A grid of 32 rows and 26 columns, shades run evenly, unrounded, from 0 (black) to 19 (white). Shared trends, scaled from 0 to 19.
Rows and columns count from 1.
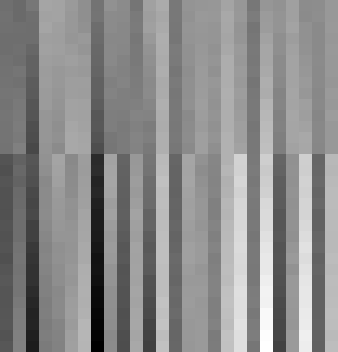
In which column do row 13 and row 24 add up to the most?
21
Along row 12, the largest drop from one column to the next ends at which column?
8
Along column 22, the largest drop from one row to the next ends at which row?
15
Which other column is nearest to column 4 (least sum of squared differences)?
17
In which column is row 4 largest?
13
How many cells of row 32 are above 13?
7
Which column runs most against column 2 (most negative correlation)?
5
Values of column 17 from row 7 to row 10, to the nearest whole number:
11 11 11 11
